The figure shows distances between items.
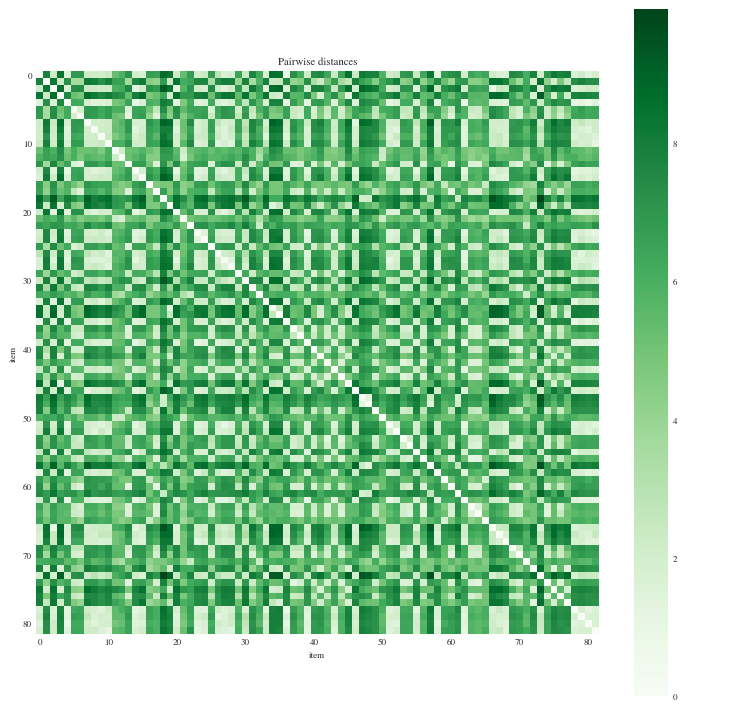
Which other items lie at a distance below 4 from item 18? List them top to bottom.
47, 48, 57, 61
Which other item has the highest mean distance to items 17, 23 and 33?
18
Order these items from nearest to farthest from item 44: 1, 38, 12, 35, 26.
38, 1, 35, 12, 26
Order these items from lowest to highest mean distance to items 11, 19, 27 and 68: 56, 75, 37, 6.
56, 6, 37, 75
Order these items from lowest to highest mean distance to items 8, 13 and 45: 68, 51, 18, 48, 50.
51, 68, 50, 48, 18
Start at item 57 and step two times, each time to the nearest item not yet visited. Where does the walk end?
47
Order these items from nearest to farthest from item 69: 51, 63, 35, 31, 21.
63, 31, 21, 35, 51
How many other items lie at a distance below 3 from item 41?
9
